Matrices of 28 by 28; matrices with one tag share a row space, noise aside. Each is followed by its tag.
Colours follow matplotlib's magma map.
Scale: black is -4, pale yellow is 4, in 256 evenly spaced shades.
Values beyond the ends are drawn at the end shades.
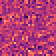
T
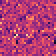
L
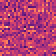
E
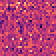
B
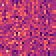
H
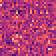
H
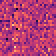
H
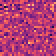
T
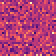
B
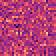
H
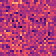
H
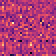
B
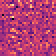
B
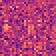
T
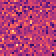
B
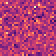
T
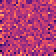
L
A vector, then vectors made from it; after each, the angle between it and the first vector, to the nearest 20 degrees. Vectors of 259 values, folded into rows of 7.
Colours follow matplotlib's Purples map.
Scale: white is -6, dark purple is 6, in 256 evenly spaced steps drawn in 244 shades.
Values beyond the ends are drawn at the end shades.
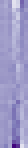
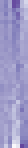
160 degrees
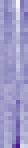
40 degrees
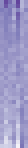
120 degrees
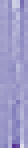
20 degrees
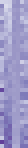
100 degrees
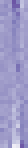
160 degrees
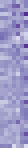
100 degrees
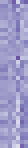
120 degrees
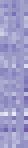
100 degrees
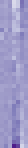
20 degrees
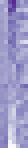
120 degrees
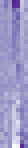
160 degrees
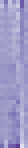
40 degrees
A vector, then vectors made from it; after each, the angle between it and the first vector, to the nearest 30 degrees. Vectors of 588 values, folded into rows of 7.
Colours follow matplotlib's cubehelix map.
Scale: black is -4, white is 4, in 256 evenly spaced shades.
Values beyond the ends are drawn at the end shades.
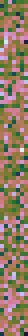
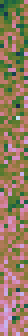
60 degrees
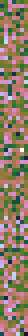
30 degrees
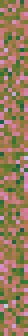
90 degrees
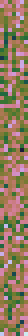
150 degrees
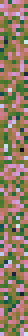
150 degrees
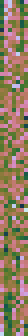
90 degrees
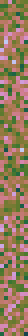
30 degrees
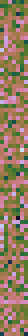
30 degrees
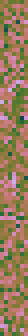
90 degrees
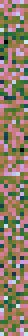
150 degrees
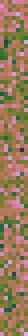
150 degrees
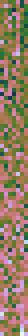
120 degrees
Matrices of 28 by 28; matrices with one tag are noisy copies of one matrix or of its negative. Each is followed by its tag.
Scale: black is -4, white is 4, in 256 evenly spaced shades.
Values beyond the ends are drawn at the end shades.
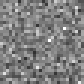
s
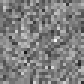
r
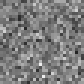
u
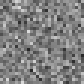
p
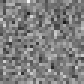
r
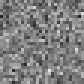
u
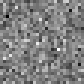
r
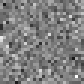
u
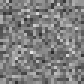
s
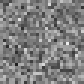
r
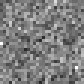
s
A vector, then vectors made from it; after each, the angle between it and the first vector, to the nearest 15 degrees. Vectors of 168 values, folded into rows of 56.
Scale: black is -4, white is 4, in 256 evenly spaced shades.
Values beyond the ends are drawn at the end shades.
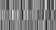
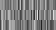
90 degrees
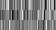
165 degrees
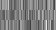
120 degrees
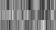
45 degrees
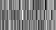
135 degrees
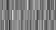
45 degrees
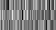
30 degrees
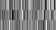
165 degrees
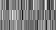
30 degrees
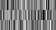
75 degrees
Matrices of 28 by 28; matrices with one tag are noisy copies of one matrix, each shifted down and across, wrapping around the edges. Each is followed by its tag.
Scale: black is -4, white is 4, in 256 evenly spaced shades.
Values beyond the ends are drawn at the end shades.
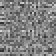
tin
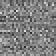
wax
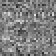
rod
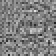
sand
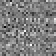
sand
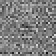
wax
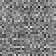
wax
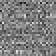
wax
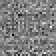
tin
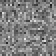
rod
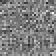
tin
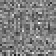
tin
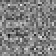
sand
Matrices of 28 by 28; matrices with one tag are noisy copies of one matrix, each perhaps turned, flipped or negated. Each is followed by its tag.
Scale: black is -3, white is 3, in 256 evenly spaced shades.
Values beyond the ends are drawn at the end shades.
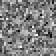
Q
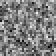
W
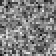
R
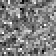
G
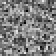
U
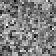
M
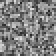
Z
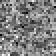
U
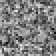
W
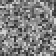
Q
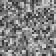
R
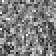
M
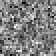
Q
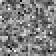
W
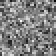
R
